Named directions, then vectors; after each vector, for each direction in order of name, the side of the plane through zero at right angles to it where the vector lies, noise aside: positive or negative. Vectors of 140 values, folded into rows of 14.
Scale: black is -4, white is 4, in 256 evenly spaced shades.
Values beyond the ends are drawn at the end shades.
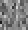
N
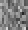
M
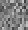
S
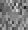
negative, positive, positive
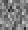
negative, negative, positive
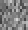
negative, positive, positive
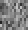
negative, positive, positive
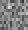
negative, positive, negative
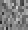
negative, positive, negative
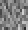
negative, negative, positive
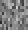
negative, positive, negative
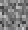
positive, positive, positive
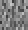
negative, positive, negative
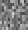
positive, negative, positive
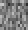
positive, negative, positive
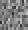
negative, positive, negative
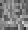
negative, negative, positive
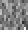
positive, positive, negative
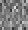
negative, negative, positive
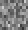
negative, negative, negative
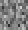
positive, positive, positive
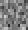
positive, positive, positive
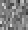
positive, negative, positive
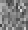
positive, negative, negative
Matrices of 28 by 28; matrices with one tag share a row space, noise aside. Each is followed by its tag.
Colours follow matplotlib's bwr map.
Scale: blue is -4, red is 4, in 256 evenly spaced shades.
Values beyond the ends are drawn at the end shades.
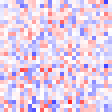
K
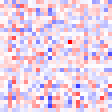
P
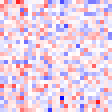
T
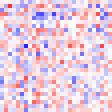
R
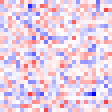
K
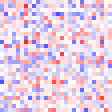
R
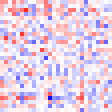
T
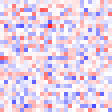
T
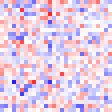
T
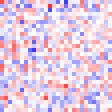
T
